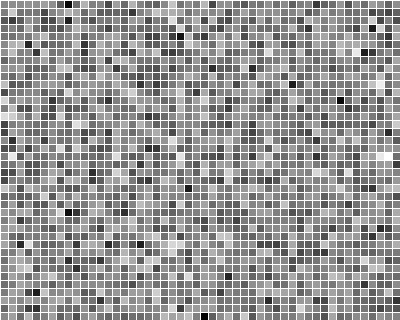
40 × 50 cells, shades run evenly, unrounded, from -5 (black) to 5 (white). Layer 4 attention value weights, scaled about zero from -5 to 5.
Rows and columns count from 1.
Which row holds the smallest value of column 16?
27
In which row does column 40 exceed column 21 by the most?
22
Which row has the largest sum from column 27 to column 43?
24
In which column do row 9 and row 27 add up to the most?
8
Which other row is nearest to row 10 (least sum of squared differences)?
36
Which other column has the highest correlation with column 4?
12
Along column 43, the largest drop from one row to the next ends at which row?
13
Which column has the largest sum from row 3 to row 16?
10
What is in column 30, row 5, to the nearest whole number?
2
